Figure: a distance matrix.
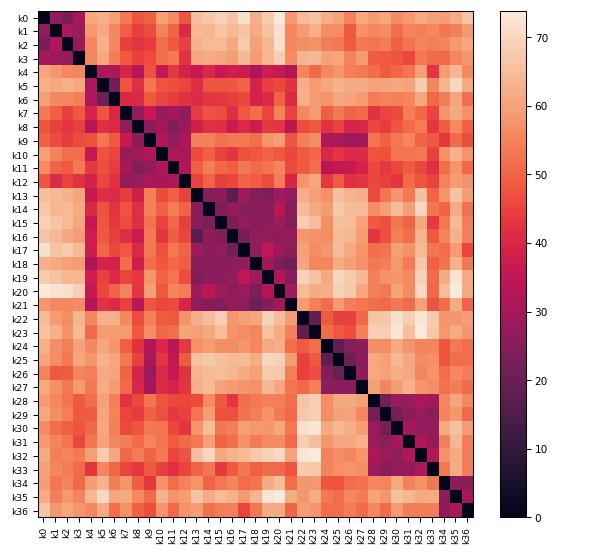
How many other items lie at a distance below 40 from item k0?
3
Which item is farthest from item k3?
k20
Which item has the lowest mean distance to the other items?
k8
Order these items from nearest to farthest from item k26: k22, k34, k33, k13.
k22, k34, k33, k13
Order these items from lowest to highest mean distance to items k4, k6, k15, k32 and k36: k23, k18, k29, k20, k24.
k18, k29, k20, k24, k23
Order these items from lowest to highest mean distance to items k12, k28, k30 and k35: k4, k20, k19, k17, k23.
k4, k17, k19, k20, k23
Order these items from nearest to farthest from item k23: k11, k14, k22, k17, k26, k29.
k22, k26, k11, k17, k14, k29
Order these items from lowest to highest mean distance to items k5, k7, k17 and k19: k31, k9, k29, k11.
k11, k9, k29, k31
